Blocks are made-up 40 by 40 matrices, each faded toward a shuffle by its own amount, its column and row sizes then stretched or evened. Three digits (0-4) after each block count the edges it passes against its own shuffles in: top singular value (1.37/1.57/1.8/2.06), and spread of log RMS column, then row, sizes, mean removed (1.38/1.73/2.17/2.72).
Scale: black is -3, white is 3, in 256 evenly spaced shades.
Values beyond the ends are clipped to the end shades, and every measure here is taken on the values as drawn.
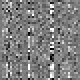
4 4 0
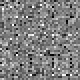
2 1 2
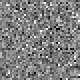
0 1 1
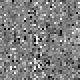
0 2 0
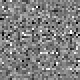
0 1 2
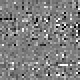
0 3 3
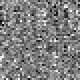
2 1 0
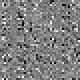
2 3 2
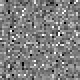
0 0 1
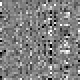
3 4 0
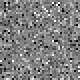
0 0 1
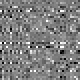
4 1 4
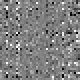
1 4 1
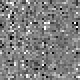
1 2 2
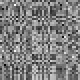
4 1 0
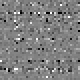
1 1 3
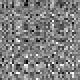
4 3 2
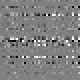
4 2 4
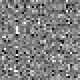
3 2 1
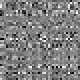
4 1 4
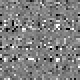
2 1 4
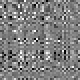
4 3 4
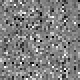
0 3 0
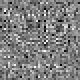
3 1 3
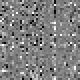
1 4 1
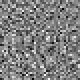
3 0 0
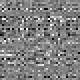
3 0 4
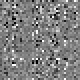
2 4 2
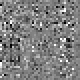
1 3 2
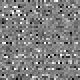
1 0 4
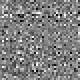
2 3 3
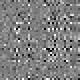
4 3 3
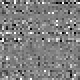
1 2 4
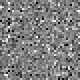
0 2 1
